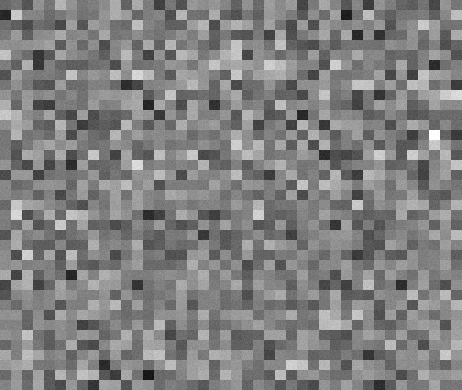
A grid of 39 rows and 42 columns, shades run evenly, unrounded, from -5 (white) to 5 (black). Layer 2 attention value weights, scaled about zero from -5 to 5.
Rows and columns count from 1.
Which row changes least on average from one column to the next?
24
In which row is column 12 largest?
9
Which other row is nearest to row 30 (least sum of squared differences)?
27
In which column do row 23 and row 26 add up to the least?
3
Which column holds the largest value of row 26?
33
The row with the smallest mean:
8
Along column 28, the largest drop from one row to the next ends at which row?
13
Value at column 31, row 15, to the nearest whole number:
1
